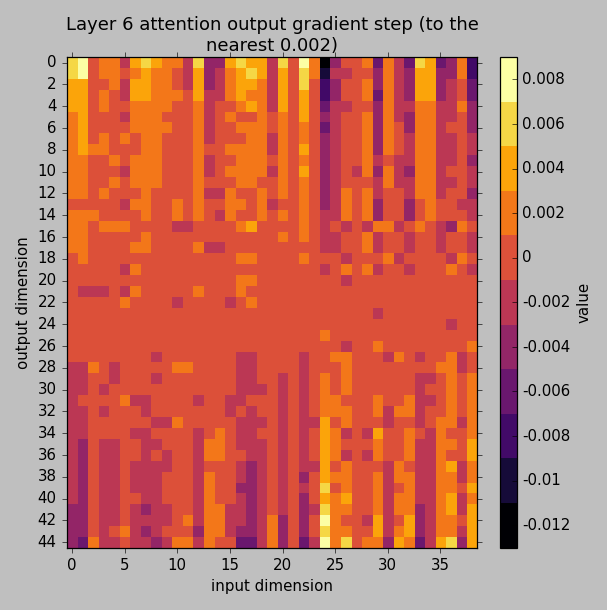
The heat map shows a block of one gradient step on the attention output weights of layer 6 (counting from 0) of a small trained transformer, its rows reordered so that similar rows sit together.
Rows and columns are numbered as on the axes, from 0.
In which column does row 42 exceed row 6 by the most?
24
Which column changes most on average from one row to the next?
26
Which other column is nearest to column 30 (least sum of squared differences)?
8
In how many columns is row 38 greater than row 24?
10
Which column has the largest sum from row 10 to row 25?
22
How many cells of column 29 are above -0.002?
26
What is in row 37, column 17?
-0.004
